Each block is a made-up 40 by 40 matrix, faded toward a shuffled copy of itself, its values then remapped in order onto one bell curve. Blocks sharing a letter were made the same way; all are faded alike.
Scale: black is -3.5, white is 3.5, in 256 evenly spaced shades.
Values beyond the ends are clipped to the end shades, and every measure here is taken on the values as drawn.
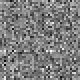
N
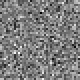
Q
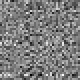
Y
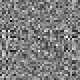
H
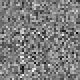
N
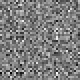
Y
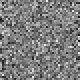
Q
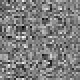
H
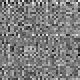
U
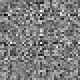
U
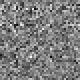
N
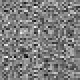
H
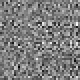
Y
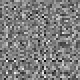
Y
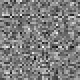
Y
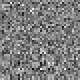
Y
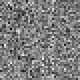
Q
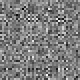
H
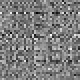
U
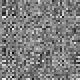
H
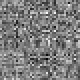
H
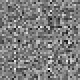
N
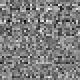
U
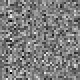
Q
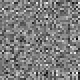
H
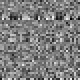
U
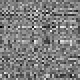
U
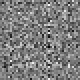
N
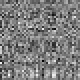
H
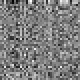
U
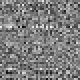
Y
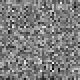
N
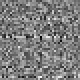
U
